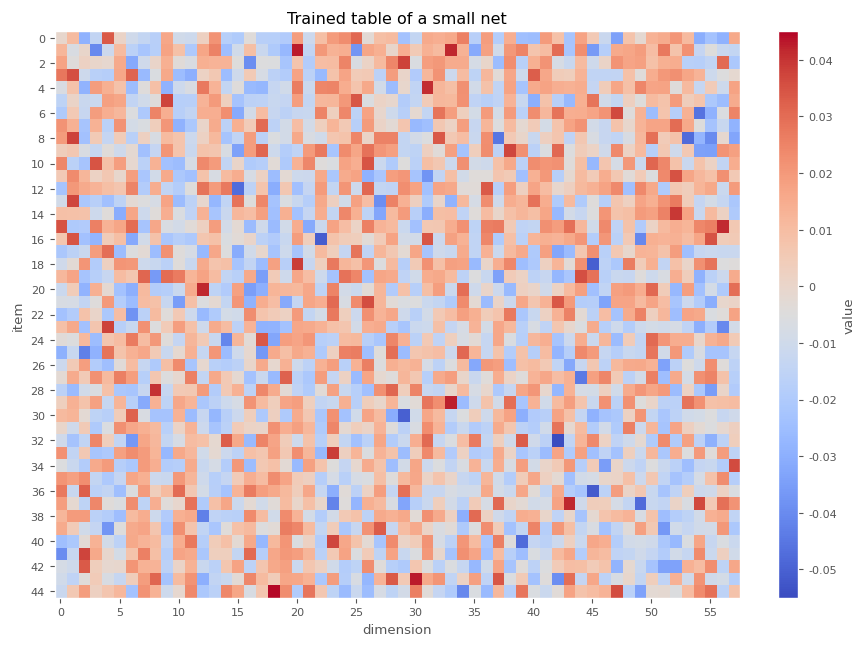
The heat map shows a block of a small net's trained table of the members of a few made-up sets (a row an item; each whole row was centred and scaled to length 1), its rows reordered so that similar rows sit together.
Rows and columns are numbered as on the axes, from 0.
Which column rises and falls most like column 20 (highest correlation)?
31
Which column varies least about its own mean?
48
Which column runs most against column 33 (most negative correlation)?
7
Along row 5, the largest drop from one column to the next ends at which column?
10
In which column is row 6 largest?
47
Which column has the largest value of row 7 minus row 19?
17
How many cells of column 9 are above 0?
17
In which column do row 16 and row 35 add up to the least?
22
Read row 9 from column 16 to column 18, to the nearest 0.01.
0.02 0.03 -0.01
